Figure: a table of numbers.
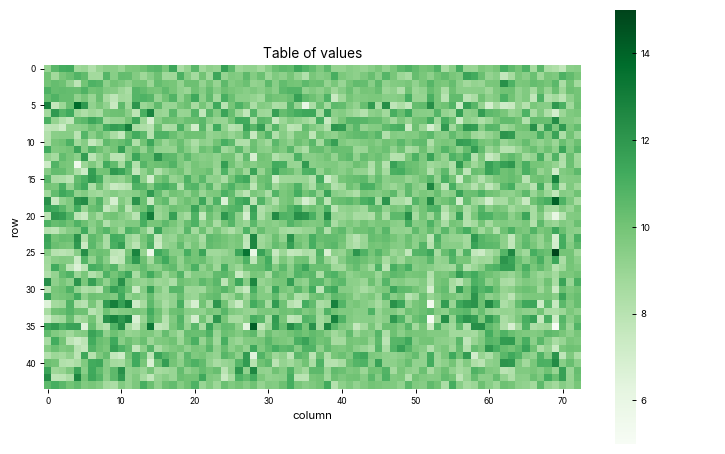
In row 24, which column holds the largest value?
28
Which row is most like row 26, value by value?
9
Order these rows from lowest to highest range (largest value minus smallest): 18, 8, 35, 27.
27, 8, 18, 35
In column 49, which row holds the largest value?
20
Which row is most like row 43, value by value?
21
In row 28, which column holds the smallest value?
26
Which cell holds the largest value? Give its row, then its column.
25, 69
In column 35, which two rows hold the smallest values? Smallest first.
5, 18
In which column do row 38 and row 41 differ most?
4
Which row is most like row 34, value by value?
32
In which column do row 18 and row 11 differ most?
69
